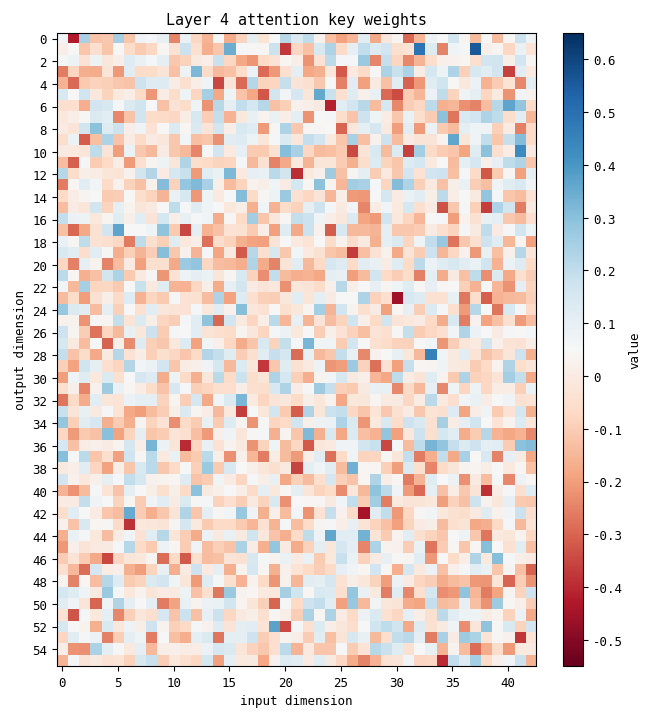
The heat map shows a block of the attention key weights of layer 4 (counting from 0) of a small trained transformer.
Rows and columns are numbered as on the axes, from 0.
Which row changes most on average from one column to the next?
37
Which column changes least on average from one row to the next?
10
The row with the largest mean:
13
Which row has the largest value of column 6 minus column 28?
29
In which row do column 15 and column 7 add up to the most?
12
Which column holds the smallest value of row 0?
1
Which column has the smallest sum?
18
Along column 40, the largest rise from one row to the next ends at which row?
6
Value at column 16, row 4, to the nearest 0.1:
-0.3
